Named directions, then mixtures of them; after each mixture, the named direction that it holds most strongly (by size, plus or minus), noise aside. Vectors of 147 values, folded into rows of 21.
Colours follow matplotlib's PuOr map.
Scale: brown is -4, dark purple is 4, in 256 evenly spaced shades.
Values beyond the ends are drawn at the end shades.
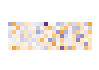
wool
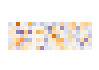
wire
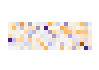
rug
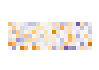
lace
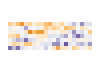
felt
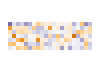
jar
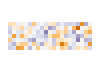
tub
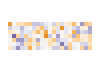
jar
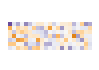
jar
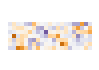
tub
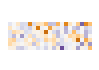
tub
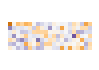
jar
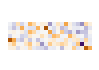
rug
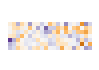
rug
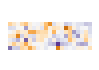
felt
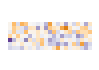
rug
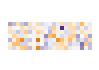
wire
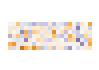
lace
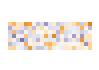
jar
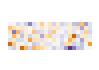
lace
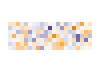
tub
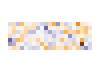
rug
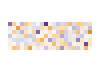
wool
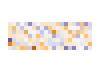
lace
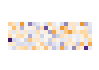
rug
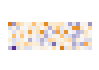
wool
